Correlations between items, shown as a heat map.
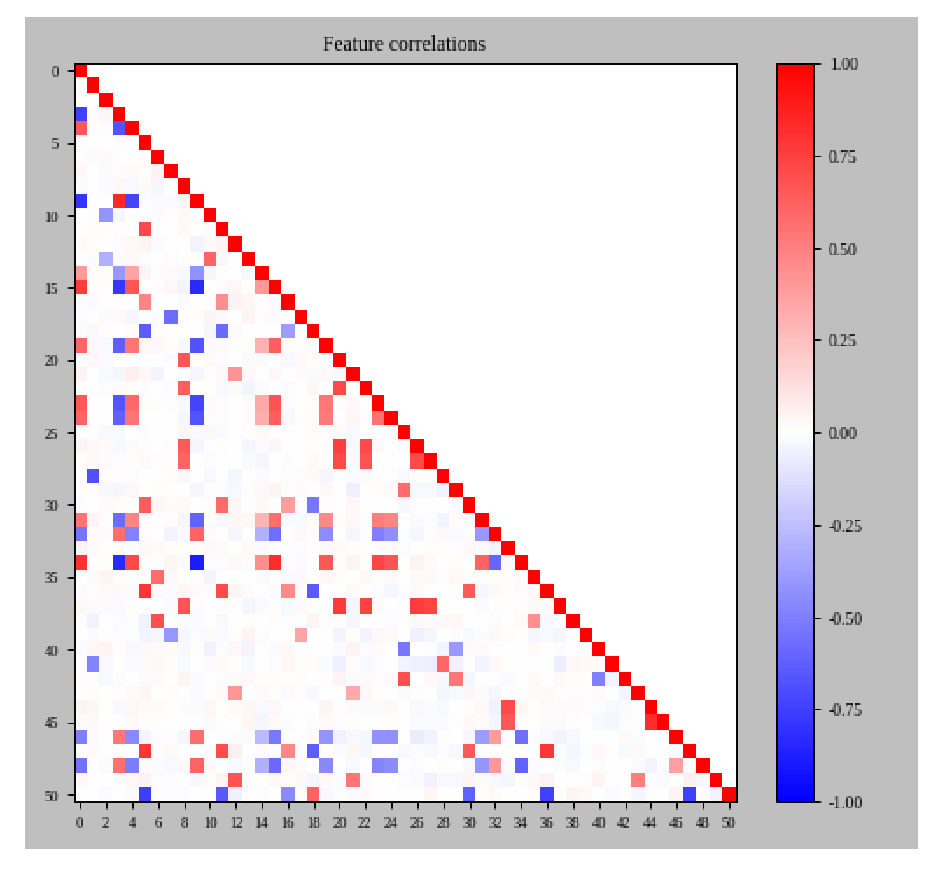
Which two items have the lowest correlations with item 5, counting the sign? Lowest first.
50, 18
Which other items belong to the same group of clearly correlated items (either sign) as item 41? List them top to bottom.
1, 28
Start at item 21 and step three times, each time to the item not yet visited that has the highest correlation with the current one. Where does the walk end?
43
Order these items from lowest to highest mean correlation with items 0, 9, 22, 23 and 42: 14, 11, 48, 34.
48, 11, 14, 34
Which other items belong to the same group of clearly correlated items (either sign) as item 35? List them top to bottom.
6, 38
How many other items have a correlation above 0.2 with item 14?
8
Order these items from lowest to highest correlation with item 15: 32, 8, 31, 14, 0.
32, 8, 14, 31, 0
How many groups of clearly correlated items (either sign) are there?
10
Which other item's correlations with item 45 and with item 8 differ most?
44
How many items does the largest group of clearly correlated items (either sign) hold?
14
